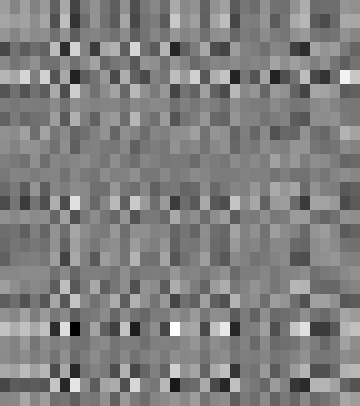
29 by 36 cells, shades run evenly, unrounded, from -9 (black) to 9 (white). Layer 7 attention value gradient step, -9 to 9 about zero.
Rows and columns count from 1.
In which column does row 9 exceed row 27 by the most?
8
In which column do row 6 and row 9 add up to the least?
28
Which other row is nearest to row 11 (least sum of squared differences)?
3
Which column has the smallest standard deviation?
25
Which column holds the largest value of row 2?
18
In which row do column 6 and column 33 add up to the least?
24
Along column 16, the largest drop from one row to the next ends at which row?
4
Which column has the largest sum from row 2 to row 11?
35
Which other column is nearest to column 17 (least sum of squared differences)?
34
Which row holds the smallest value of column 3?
15
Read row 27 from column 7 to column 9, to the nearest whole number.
3 -6 -1
